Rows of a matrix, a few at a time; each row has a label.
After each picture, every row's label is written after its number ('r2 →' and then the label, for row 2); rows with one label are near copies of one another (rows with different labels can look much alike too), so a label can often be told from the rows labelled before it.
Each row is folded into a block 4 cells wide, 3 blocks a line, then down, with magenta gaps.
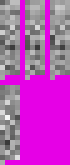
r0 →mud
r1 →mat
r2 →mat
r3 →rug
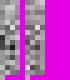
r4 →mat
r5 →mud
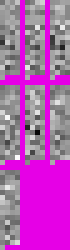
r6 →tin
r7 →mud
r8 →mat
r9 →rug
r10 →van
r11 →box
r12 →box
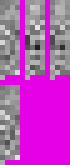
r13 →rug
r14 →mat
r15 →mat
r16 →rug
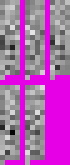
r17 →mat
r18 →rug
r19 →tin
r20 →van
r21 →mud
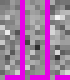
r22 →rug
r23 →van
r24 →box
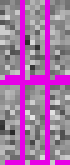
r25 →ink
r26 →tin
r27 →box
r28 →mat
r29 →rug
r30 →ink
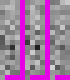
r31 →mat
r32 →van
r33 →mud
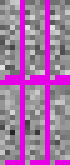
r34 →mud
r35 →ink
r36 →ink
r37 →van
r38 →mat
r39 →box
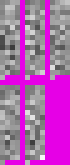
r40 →mat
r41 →ink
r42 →mud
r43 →box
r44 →rug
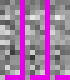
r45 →ink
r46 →box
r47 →box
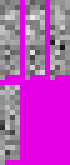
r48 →box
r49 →box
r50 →van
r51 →tin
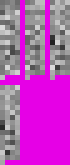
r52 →ink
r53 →mud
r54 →tin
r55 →tin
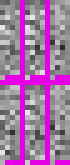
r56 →ink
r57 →ink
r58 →van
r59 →mud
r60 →ink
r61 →tin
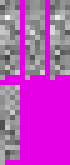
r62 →box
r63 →rug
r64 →box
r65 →tin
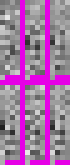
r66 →ink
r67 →mat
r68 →tin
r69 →tin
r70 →mud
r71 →tin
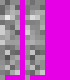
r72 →box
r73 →box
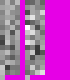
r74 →tin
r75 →ink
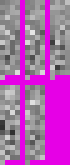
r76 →rug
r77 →rug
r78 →tin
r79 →mat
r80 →box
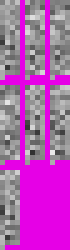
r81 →tin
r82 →box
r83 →box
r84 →box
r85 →tin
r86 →mud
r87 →tin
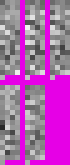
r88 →rug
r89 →ink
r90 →ink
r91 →tin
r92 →ink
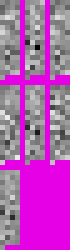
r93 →box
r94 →van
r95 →box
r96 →rug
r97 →van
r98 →ink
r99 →van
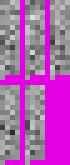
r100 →mud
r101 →box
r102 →tin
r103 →van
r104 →tin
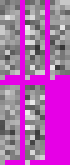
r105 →box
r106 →ink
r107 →mud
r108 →mat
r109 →ink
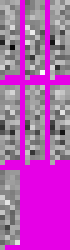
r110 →van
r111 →rug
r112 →tin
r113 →mat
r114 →tin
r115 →mat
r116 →rug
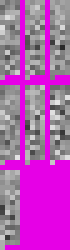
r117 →box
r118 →mat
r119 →van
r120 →rug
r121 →tin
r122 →ink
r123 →tin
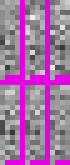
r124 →tin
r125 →box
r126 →mud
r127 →mat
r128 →mat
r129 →mud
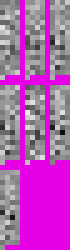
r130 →ink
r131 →mat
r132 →tin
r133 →tin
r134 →ink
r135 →van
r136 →van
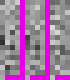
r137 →tin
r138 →mat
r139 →ink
